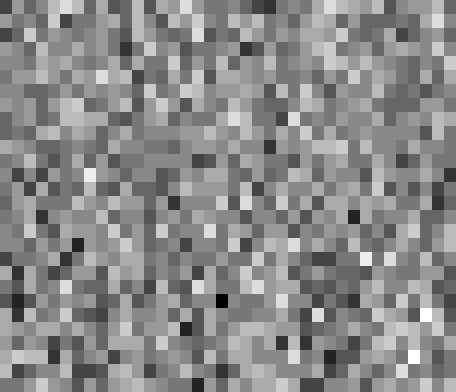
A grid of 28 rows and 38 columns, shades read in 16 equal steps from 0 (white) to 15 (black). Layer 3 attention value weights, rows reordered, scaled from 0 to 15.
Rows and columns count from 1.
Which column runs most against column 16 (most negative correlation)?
23
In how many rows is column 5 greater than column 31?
17
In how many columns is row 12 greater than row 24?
25
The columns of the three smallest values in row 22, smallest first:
24, 34, 36
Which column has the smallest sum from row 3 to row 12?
26
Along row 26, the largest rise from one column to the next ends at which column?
5
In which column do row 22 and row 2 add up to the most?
19
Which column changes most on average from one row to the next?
27
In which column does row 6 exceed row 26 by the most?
35
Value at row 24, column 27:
9
